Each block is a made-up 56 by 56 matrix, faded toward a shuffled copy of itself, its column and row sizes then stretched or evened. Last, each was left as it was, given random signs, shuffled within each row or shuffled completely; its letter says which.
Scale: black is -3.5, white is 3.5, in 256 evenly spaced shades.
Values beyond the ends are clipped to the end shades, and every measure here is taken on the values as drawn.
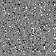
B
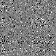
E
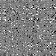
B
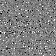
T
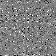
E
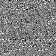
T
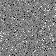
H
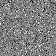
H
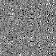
B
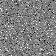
H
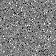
H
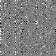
B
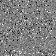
T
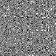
B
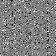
B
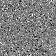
H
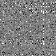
E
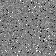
H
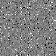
B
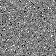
H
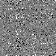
E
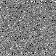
T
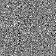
E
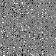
B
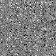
E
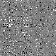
E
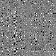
B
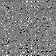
E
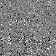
E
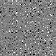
B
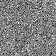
H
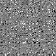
B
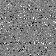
T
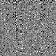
B
